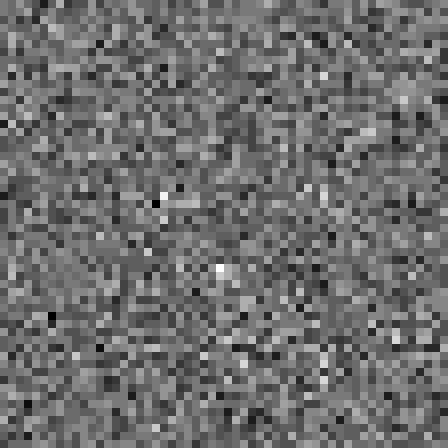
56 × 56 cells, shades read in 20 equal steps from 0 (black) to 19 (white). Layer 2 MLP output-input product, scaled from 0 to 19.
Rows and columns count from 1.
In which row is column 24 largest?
26
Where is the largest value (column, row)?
28, 34
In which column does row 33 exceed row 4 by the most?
47
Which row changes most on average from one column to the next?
6
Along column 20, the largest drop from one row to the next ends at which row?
45
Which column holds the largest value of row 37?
38
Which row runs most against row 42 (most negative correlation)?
41
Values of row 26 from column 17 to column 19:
9 5 12
